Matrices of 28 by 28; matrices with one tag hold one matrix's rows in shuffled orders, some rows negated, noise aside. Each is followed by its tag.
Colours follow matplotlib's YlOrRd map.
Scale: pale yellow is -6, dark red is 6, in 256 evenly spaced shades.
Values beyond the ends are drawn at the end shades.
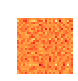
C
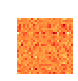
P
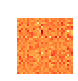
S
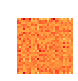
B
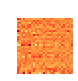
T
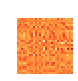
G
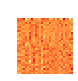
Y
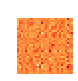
S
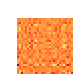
P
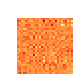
G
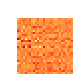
T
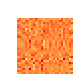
Y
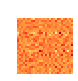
C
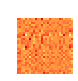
Y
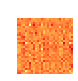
Y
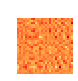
C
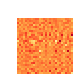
C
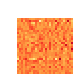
C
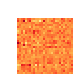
T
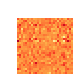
P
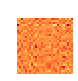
P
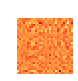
C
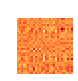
G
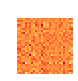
Y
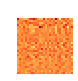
C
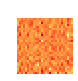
S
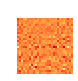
P
